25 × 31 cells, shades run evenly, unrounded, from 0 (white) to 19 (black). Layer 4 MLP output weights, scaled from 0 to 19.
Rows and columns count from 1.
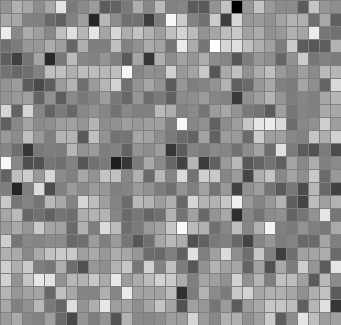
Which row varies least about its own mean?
8
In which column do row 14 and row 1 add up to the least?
29
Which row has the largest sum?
13
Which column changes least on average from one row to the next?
27
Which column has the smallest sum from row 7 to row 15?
24
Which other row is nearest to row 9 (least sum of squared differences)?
19
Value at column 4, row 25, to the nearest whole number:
9
